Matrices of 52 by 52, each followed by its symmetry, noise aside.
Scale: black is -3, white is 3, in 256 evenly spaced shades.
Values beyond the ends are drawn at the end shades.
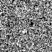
antisymmetric.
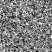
antisymmetric.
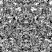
mirrored left to right.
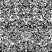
mirrored left to right.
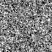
antisymmetric.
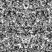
mirrored left to right.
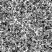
same after a half turn.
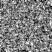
antisymmetric.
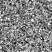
no symmetry.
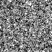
no symmetry.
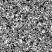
antisymmetric.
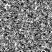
same after a half turn.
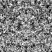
mirrored left to right.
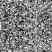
mirrored top to bottom.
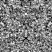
mirrored left to right.
